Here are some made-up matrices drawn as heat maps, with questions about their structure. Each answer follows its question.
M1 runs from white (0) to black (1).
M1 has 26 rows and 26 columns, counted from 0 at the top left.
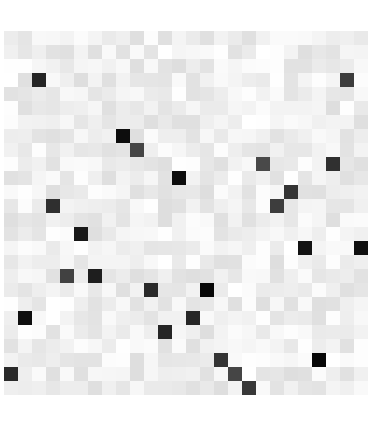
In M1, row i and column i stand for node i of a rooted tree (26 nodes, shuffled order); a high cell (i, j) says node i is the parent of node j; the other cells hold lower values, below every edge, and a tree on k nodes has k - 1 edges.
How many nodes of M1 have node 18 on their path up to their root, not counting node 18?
10
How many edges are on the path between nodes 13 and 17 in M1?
6
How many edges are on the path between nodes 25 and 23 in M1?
2
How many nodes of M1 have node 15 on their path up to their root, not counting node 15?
9
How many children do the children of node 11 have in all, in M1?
2
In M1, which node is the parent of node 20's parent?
21
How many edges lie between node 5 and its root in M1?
5
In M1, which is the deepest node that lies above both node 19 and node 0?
12
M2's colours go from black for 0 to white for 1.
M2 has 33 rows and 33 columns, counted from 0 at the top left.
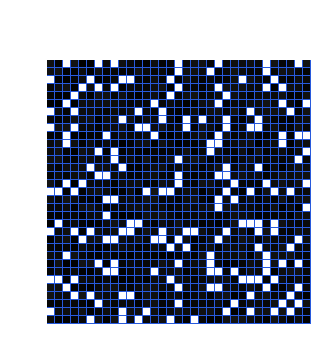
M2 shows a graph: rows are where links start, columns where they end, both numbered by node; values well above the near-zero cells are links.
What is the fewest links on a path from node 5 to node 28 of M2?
2
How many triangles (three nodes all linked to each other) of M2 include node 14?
3
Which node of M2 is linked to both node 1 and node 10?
node 20
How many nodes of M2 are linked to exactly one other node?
1
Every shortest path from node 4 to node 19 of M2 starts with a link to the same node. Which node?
node 22
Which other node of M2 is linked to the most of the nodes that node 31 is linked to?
node 16
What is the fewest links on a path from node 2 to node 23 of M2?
2
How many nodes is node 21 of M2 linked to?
11
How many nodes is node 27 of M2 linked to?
8
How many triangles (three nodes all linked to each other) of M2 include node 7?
1
